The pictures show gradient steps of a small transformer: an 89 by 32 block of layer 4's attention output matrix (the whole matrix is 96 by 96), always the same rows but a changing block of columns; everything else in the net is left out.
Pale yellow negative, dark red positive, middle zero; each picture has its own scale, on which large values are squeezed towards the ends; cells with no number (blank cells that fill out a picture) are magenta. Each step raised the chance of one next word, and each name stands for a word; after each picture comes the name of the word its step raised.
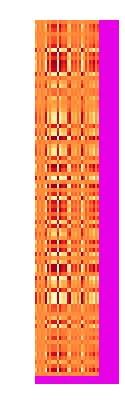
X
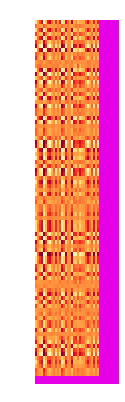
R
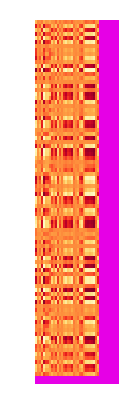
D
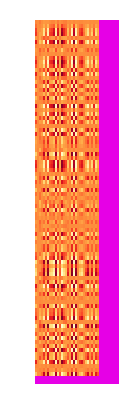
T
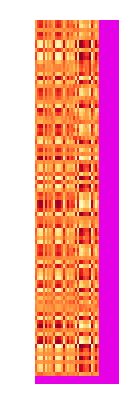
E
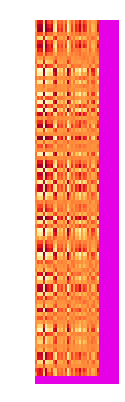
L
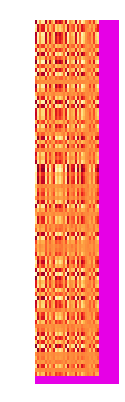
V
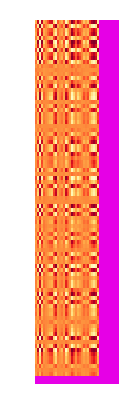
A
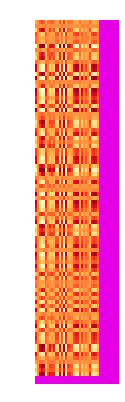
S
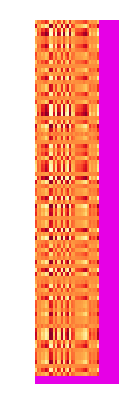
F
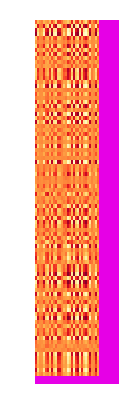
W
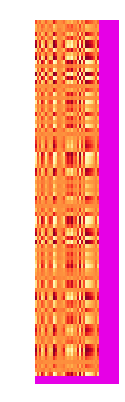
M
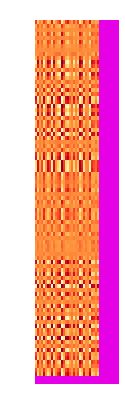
T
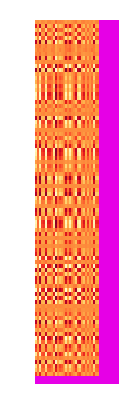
D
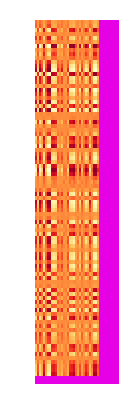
S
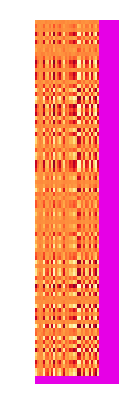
T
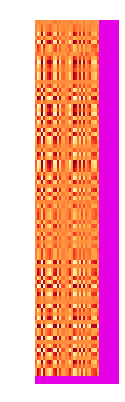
T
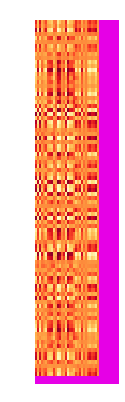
L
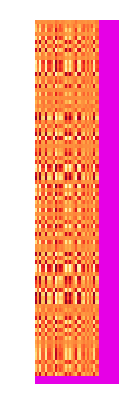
X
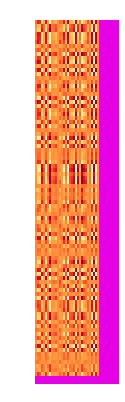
V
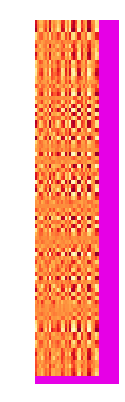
L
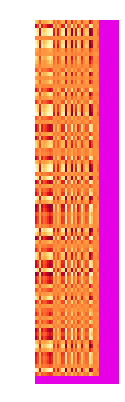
F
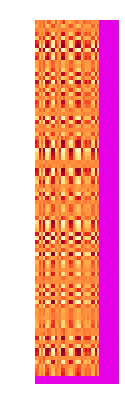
R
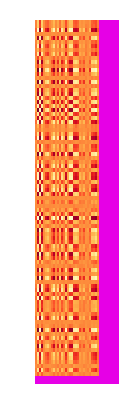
L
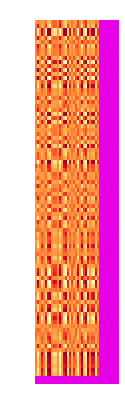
W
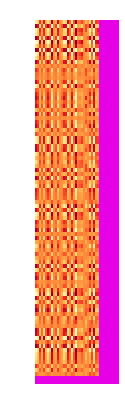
A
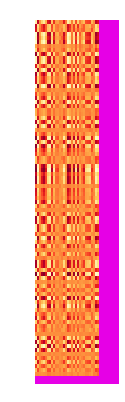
V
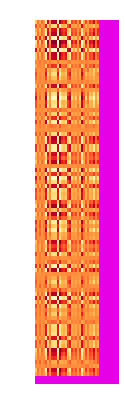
A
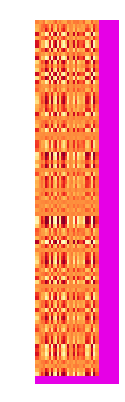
M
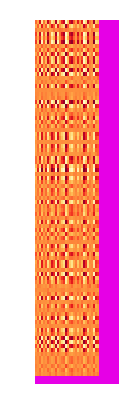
V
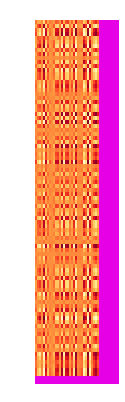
W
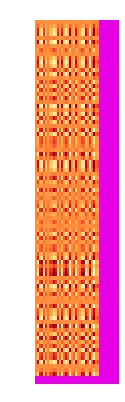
T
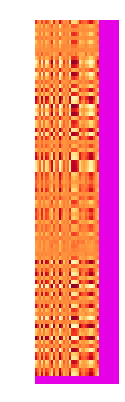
T
